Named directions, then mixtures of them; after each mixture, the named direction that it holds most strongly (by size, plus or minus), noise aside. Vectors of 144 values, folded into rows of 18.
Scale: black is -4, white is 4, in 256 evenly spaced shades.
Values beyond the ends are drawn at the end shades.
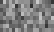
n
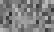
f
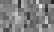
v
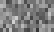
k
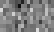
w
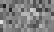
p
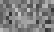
f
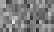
k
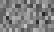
f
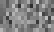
f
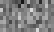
w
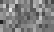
p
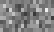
p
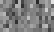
v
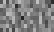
n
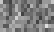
n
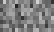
n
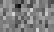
w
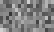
f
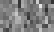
v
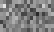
p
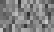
v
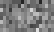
p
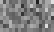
n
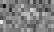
p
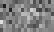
p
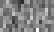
w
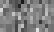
w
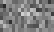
p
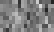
v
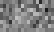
p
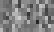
v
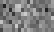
p
